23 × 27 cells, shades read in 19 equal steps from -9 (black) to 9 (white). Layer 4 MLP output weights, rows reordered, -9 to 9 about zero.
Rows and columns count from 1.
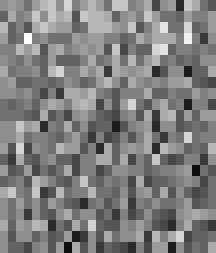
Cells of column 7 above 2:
5
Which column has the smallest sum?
26
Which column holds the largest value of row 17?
11
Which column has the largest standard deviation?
24
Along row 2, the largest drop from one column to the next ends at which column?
10
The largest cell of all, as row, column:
4, 4
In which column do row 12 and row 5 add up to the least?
6
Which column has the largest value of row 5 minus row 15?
21
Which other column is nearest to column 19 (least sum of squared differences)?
2
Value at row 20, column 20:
-2
